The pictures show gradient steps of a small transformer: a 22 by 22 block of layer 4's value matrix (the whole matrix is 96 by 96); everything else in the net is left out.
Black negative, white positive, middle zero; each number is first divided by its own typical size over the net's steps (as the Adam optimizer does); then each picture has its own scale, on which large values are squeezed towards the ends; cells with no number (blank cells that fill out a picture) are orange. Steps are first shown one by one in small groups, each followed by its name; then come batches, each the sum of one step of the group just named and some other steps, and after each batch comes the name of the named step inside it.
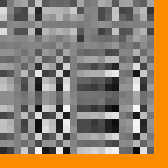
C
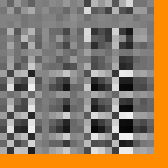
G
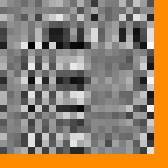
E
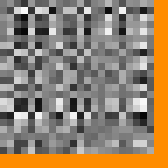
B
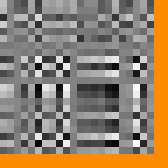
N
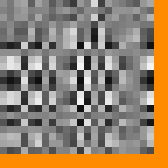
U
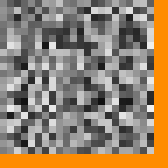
E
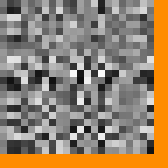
U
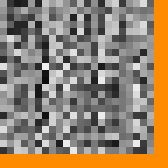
N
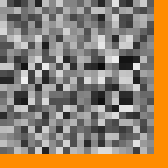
N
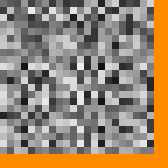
U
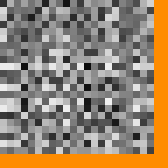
C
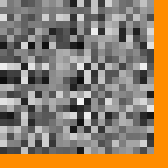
E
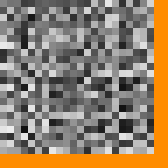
G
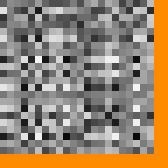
N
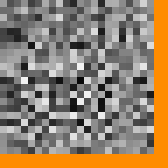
E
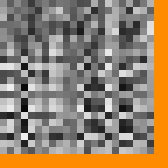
G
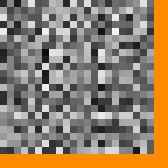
C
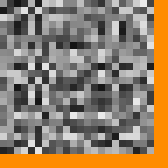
E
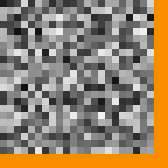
C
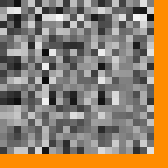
E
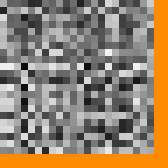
G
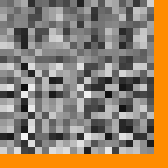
G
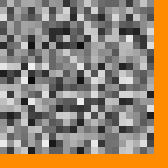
E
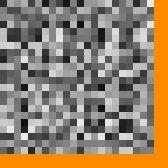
G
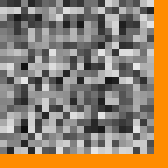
C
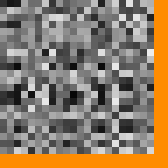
G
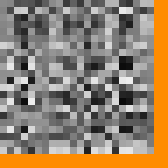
B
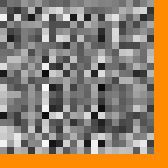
C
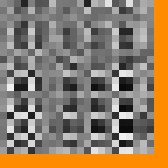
G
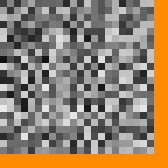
B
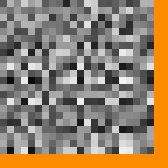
U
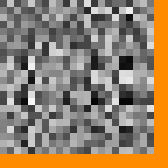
E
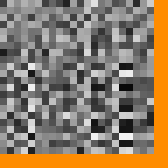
G
